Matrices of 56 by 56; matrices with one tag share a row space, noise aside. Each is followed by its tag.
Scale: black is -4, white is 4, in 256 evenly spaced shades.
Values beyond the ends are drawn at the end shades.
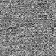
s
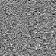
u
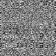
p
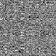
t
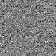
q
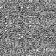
t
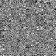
q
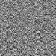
u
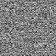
s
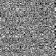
p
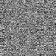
q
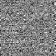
p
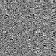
u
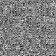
t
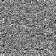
q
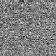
t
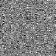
q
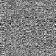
q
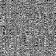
q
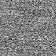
s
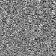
u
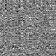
t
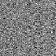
u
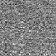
t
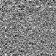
t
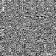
q
